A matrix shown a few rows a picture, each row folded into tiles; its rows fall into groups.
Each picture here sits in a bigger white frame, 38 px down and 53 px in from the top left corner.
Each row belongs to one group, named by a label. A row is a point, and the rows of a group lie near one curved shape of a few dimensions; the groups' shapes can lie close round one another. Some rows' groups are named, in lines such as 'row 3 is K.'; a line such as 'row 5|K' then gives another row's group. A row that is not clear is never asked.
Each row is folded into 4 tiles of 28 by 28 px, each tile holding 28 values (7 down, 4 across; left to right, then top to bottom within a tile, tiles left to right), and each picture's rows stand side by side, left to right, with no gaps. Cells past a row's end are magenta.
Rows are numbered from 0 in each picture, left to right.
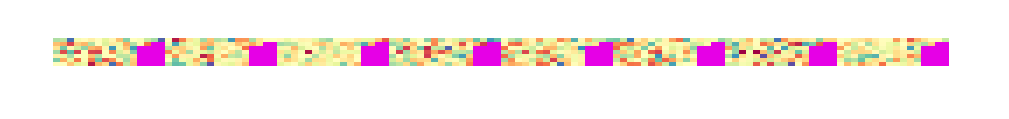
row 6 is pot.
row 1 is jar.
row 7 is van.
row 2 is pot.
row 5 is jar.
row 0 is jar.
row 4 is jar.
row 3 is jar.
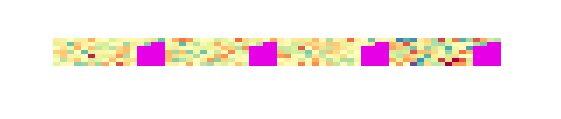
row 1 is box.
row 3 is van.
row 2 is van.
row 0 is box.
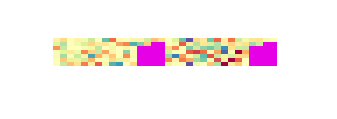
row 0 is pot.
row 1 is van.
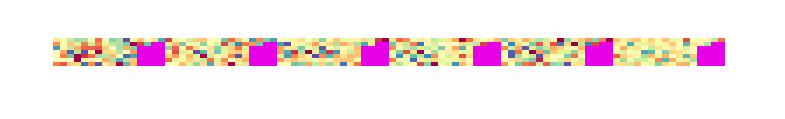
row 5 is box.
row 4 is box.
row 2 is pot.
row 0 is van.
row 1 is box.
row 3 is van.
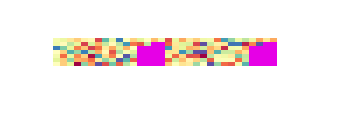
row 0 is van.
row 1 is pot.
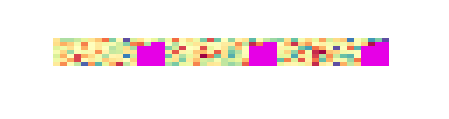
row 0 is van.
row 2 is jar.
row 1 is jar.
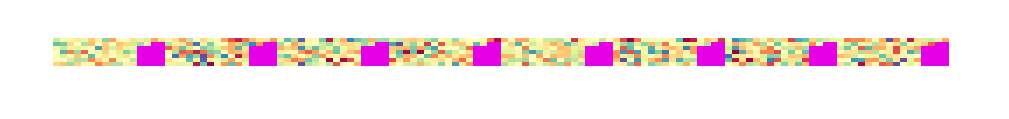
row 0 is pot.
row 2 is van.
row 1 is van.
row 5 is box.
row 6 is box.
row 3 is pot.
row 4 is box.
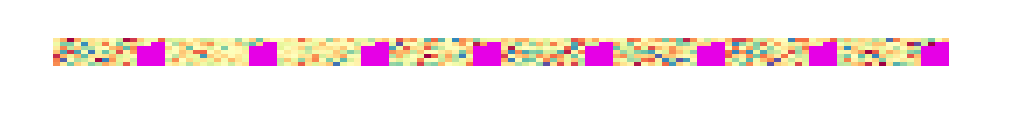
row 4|box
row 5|van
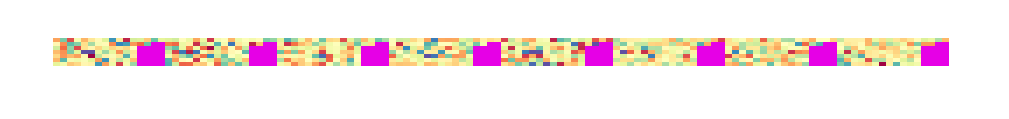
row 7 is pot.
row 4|pot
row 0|box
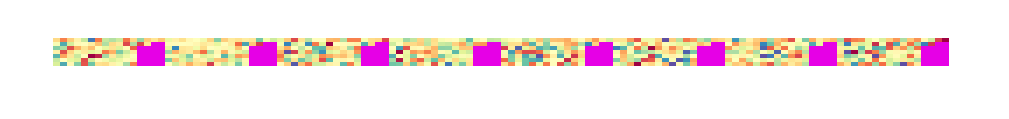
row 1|pot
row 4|van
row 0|jar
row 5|van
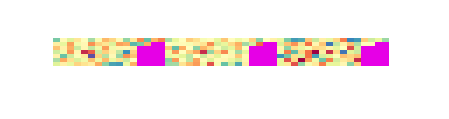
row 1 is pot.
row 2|box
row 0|box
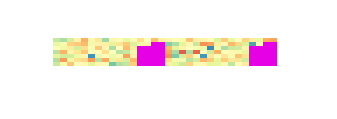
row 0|box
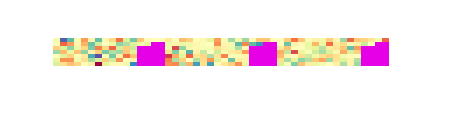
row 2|box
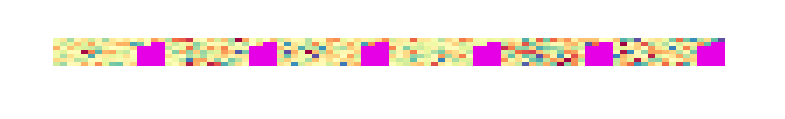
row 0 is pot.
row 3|van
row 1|van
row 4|van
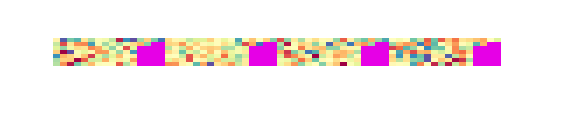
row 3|van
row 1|van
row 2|box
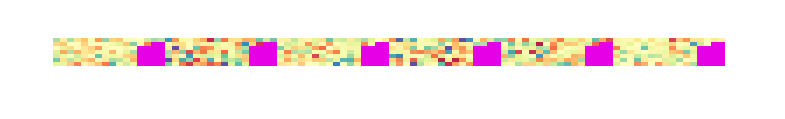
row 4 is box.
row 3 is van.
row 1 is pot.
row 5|van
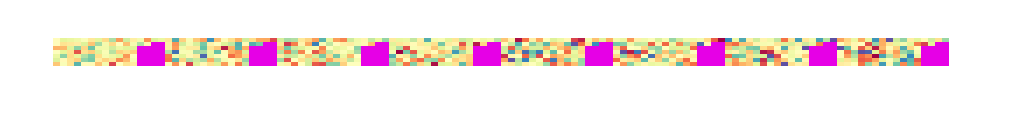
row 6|jar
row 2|jar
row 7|van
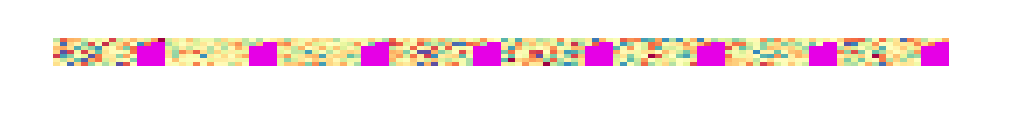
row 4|box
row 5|jar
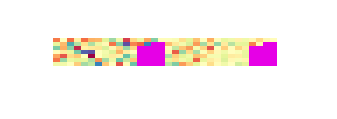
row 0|box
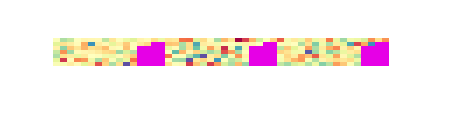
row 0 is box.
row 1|van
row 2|pot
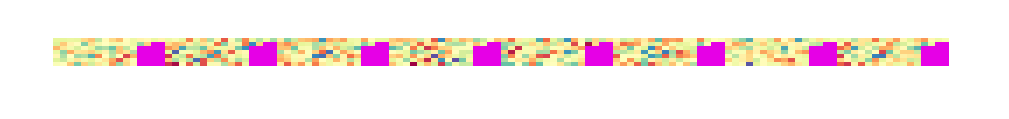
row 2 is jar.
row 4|jar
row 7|jar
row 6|van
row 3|van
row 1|jar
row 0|van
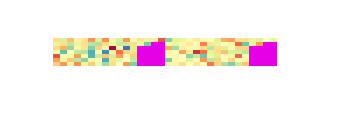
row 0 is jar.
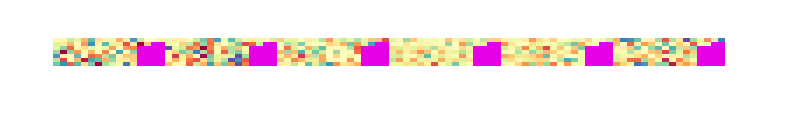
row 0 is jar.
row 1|van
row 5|van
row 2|pot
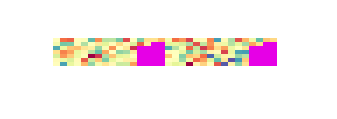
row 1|van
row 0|jar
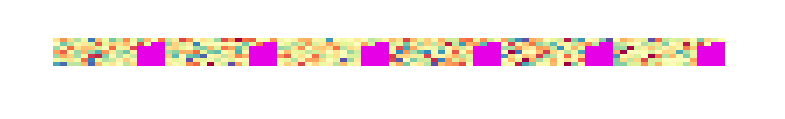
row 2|van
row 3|box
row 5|jar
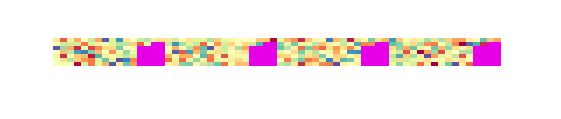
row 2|van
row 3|pot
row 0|van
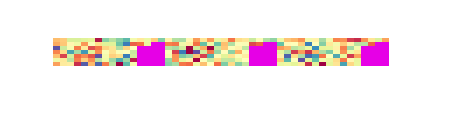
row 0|van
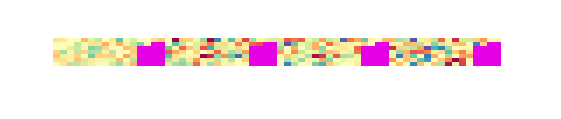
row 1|jar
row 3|van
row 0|pot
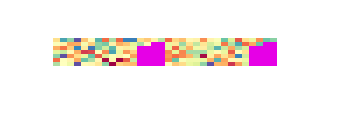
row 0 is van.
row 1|box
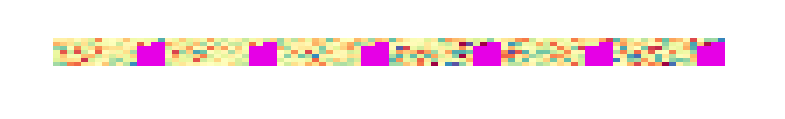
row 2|pot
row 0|pot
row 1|pot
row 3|pot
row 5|pot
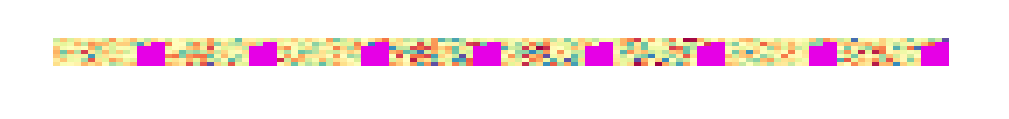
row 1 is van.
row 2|pot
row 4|van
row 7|jar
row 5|van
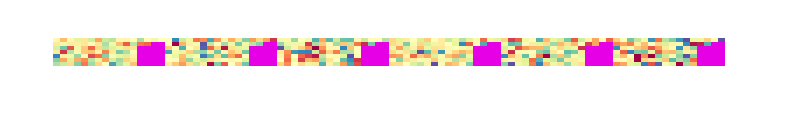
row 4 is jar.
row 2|van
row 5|van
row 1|jar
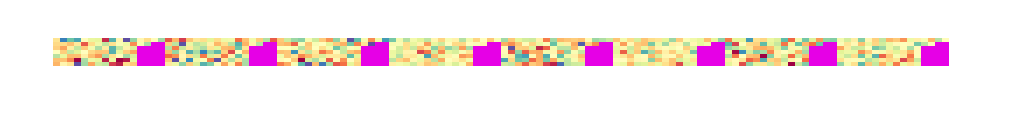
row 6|box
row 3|box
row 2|van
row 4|pot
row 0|van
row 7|van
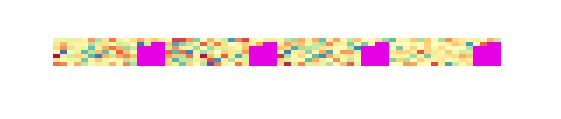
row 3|pot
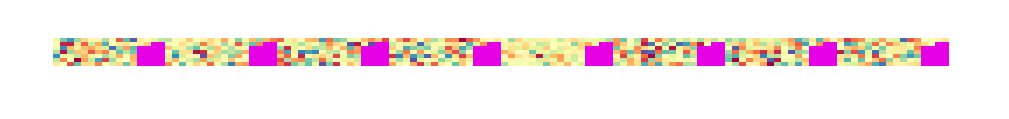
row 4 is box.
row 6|box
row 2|pot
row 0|box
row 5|pot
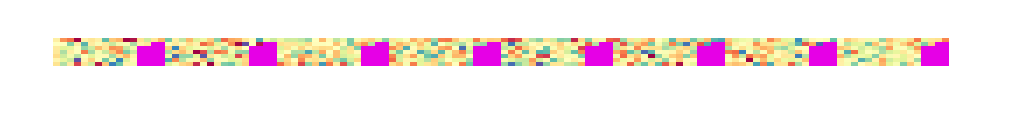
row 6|van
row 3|jar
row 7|box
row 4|jar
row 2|van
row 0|van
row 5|box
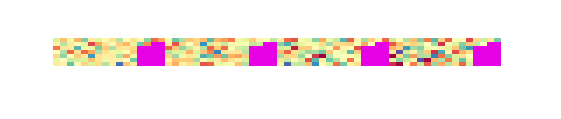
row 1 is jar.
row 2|jar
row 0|box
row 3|jar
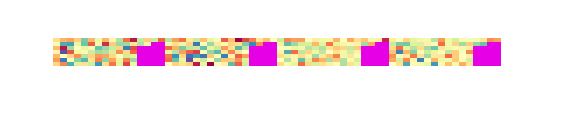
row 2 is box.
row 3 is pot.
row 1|van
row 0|box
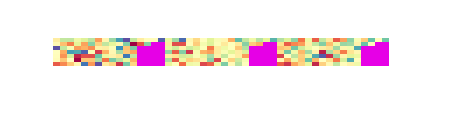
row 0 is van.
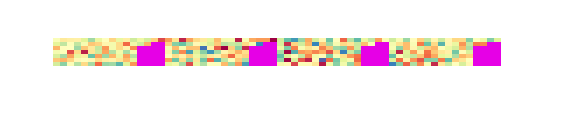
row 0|pot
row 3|jar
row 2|box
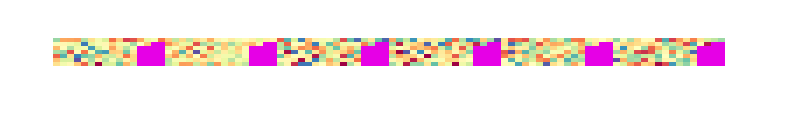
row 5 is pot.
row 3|box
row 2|box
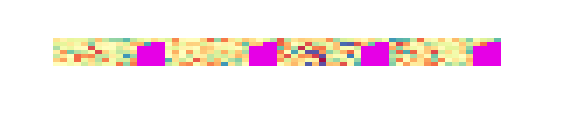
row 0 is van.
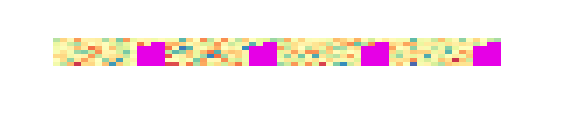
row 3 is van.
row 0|van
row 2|pot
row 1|jar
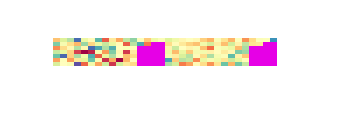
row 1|pot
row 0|van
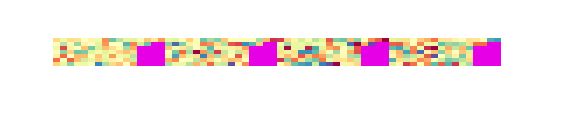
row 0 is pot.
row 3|pot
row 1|pot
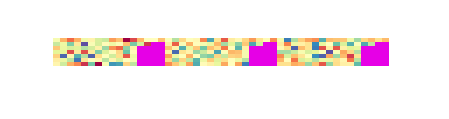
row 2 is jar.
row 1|jar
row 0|van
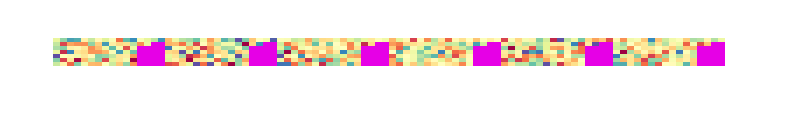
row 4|pot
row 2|jar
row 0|box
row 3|jar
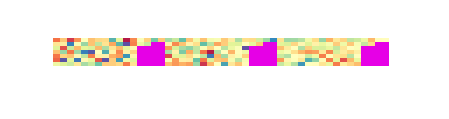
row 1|jar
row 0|box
